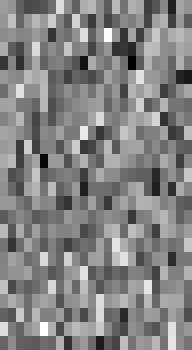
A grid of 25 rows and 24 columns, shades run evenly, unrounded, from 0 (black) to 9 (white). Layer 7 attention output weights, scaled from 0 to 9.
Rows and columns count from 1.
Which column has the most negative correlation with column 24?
18
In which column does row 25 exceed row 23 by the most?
16
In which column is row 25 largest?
22
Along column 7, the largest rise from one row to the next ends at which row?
21
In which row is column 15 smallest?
4
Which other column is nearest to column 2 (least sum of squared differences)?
10
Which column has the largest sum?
1
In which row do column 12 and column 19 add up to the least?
2
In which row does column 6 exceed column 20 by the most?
24
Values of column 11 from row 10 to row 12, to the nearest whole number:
8 2 6
